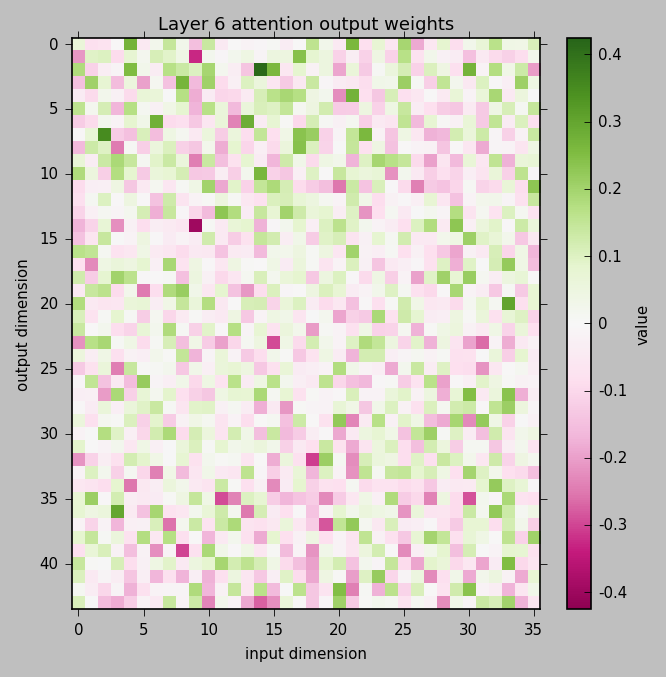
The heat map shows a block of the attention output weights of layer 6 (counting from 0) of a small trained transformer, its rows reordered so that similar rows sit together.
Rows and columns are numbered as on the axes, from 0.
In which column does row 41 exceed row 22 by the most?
23
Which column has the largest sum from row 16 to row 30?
7
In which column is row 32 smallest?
18
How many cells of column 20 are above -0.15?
39
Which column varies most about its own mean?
21
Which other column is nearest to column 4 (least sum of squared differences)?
25
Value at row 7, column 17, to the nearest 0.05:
0.25
